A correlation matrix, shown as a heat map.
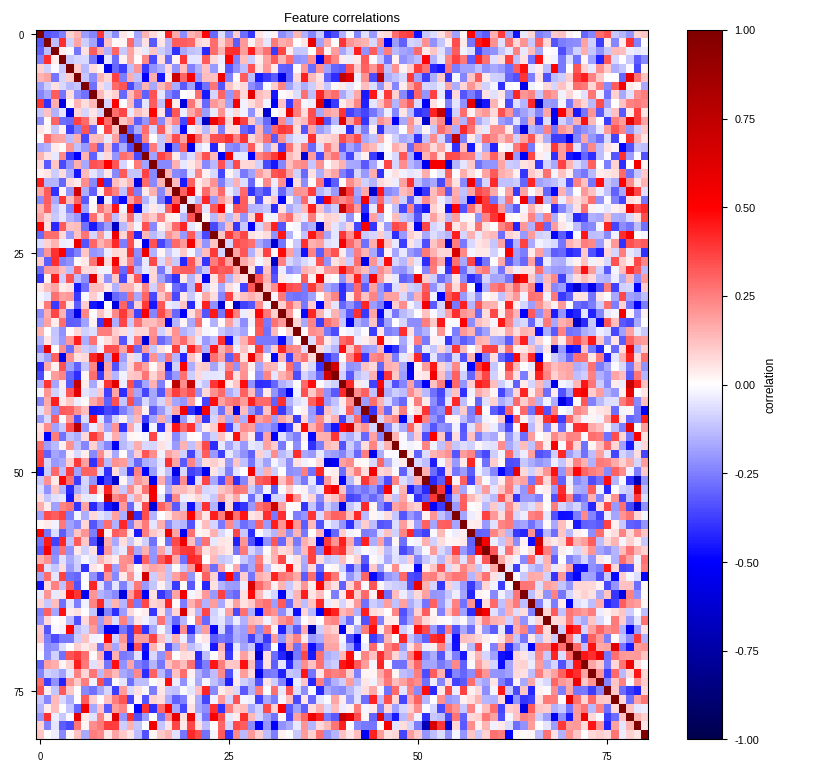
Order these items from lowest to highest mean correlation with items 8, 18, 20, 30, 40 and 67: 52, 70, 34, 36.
70, 34, 52, 36
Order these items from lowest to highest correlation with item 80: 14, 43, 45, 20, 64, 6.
43, 14, 6, 64, 45, 20
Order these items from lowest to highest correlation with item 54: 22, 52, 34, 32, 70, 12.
52, 12, 70, 34, 32, 22
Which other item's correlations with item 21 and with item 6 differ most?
61
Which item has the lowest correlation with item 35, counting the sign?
14
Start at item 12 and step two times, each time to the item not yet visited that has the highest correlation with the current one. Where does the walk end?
25
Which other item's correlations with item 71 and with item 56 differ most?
33
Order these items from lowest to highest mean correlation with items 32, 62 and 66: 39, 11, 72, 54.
72, 11, 54, 39
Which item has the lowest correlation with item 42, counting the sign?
69
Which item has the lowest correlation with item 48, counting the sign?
44
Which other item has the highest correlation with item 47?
68
